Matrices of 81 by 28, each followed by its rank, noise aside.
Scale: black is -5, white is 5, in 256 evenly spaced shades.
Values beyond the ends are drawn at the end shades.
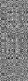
four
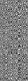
four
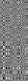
two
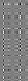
one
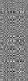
two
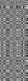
one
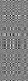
one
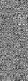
four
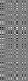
one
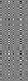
one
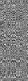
four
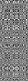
two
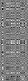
two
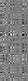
three
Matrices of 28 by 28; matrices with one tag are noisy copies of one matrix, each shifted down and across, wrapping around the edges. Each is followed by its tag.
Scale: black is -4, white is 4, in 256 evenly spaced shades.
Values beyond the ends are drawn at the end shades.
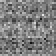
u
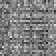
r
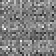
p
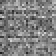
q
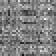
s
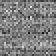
p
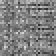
r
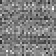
p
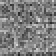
q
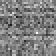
q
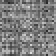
s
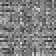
r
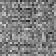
r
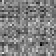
u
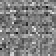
q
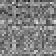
q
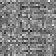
r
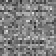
q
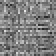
r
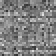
q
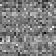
u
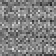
p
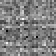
q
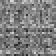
q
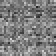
u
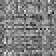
r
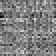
s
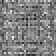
r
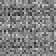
p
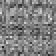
u
